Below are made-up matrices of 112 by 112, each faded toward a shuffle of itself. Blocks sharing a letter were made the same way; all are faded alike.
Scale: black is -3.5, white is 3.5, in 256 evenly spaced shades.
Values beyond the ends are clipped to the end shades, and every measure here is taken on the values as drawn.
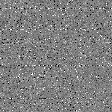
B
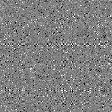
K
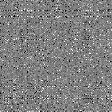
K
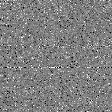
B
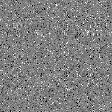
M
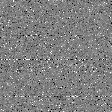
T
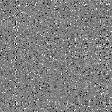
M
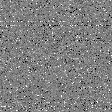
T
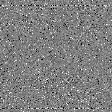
B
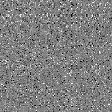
M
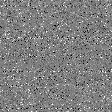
T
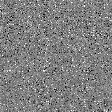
B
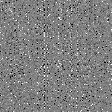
M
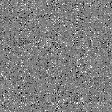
M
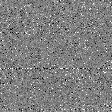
B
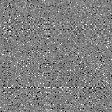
K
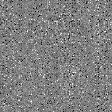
M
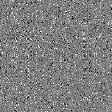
M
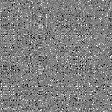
K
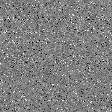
T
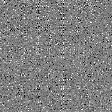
M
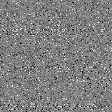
B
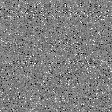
B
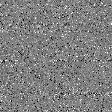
B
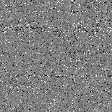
T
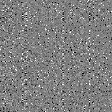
M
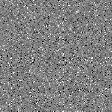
M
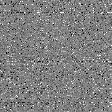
B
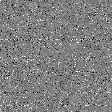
T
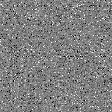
B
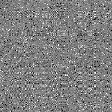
K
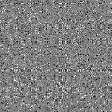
K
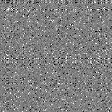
K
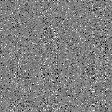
M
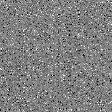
B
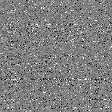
B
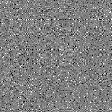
K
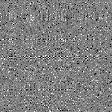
K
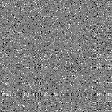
K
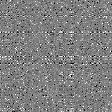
K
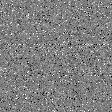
T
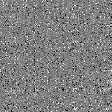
M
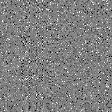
M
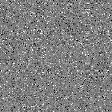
B
